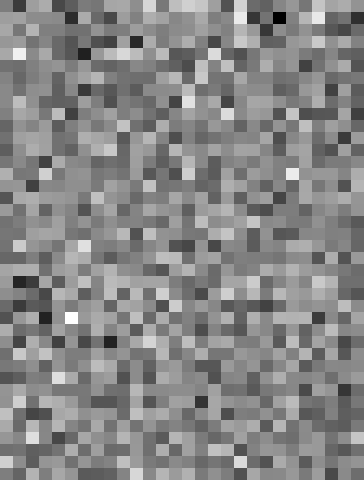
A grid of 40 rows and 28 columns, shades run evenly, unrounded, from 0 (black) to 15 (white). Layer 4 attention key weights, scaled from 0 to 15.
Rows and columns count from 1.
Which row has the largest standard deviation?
2
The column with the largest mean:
23
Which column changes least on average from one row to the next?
26
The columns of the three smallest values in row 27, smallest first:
4, 25, 1
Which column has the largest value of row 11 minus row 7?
10
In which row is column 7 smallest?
5
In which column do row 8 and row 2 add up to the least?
22
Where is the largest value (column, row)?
6, 27
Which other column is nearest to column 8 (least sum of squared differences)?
9
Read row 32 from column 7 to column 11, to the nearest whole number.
6 9 9 5 8
